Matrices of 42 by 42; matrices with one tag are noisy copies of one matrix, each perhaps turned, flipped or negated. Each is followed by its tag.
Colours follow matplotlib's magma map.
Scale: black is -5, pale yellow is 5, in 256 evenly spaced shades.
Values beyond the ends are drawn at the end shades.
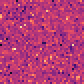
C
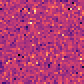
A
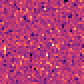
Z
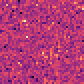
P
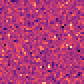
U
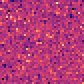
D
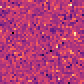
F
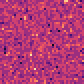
Z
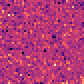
A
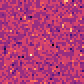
Z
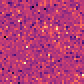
P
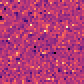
Z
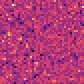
F
